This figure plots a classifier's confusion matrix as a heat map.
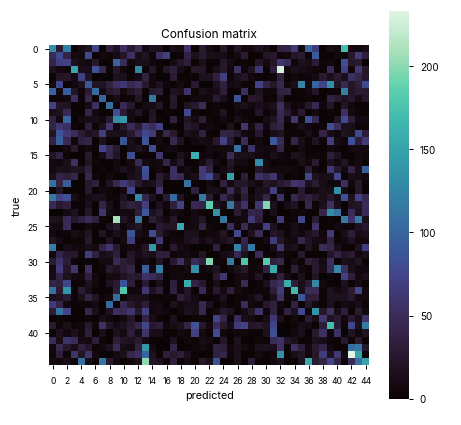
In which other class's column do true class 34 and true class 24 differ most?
9
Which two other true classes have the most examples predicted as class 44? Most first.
39, 17
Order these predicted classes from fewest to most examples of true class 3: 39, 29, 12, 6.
39, 29, 6, 12
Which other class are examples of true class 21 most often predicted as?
12
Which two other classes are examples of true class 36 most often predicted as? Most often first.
8, 0
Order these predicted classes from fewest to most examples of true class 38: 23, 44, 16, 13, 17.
16, 17, 13, 44, 23
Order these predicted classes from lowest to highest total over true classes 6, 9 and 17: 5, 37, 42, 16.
16, 37, 42, 5
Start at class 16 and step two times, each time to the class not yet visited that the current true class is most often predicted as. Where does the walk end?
5
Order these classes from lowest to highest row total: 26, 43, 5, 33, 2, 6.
26, 2, 6, 33, 43, 5
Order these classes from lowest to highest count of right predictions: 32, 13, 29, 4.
32, 29, 4, 13
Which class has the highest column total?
13
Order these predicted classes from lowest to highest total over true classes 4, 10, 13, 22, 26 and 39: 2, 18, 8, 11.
8, 18, 11, 2
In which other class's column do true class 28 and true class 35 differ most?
14
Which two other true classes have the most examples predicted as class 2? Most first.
34, 0
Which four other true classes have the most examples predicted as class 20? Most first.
15, 31, 39, 40
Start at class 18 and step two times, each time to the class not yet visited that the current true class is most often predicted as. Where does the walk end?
30
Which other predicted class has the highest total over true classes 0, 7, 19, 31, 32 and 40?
41
